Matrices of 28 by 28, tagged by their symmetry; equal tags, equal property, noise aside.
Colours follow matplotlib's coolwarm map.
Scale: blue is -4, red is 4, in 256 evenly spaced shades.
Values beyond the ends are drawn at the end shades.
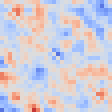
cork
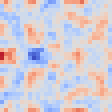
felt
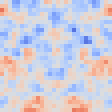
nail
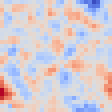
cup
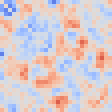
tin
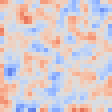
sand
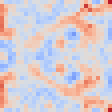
felt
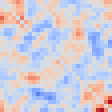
tin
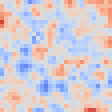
cork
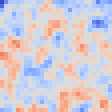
sand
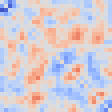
tin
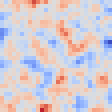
cup
